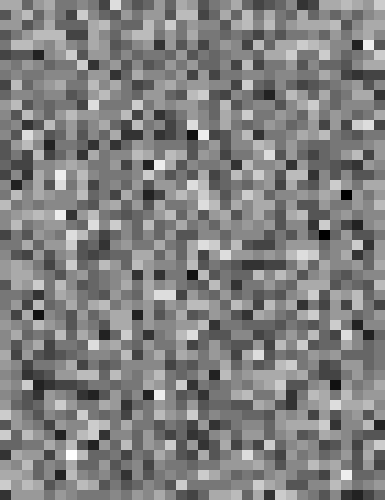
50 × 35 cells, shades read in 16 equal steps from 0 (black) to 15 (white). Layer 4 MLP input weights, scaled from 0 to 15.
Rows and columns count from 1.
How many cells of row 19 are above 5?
28
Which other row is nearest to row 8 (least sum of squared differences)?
47
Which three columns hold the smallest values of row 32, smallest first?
4, 13, 23
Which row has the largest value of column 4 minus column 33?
33
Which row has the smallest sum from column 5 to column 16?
14
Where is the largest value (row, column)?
46, 7
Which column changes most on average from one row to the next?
18
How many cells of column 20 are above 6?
29
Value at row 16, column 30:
6
